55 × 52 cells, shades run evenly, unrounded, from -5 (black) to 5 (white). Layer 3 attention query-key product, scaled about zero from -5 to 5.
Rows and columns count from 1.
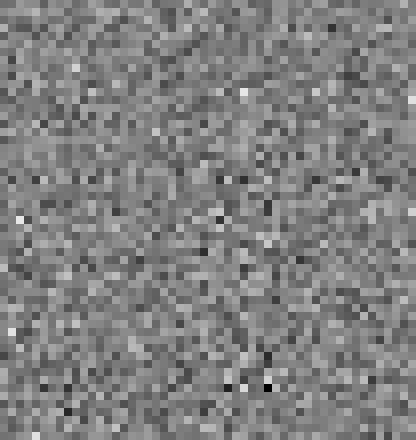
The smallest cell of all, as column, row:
34, 49
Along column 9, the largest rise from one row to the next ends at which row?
53
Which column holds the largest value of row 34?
1
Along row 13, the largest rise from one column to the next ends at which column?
52
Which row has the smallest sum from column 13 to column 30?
46
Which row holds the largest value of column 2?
42
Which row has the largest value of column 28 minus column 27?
51
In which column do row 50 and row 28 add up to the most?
3
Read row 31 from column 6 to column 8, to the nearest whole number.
2 1 1
